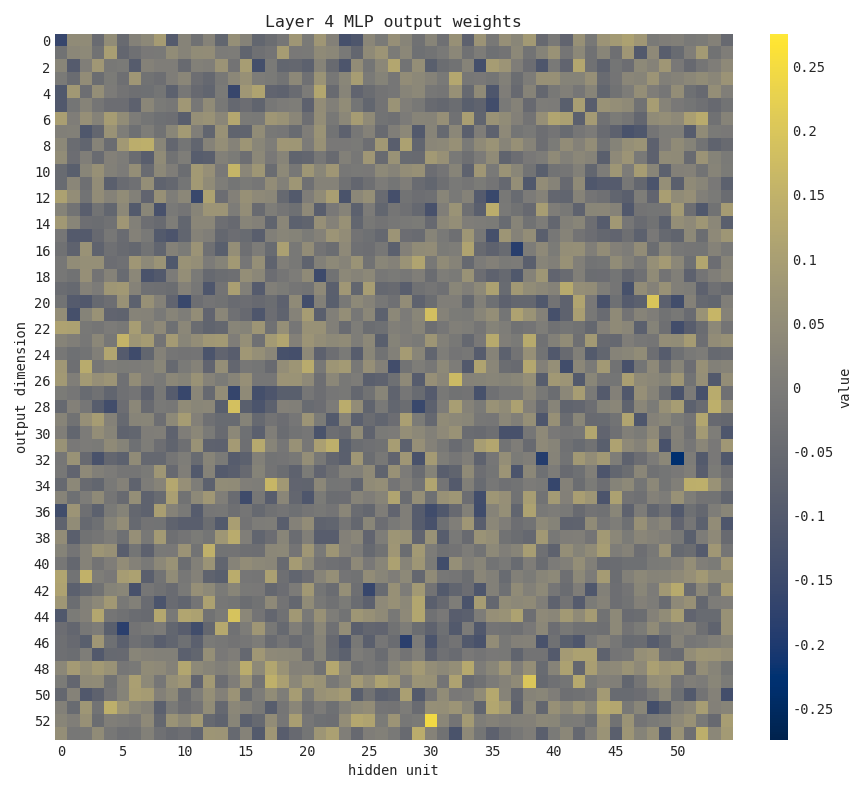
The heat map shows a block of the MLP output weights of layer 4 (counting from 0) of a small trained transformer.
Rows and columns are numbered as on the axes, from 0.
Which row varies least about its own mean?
3
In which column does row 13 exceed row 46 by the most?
39
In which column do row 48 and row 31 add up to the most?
22
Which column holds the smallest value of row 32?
50
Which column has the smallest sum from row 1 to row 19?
44
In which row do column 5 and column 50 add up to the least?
32
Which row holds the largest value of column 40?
6
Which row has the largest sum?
48
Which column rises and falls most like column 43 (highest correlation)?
41
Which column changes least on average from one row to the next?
31
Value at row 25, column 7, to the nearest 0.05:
0
